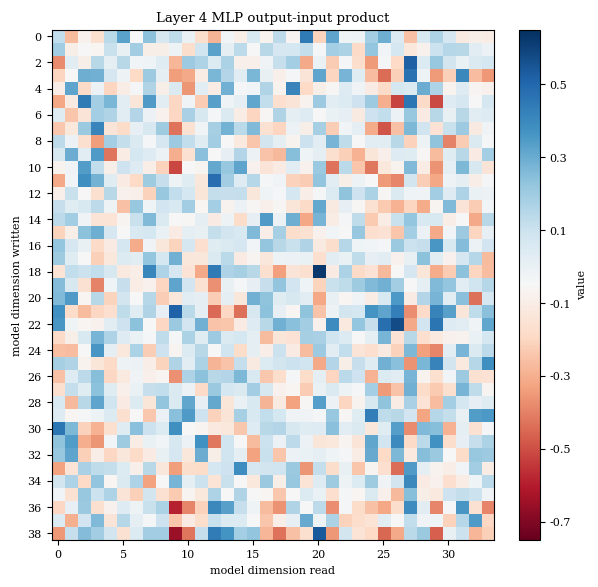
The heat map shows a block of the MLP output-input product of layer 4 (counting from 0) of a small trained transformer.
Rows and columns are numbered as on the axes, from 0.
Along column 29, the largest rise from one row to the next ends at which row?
25
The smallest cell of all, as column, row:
9, 38
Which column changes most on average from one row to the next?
29
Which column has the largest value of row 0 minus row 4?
19
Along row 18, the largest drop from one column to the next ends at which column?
21
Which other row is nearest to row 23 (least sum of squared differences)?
28
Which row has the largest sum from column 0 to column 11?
22
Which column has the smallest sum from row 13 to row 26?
32
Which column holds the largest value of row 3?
27
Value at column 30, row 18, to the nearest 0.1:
-0.2
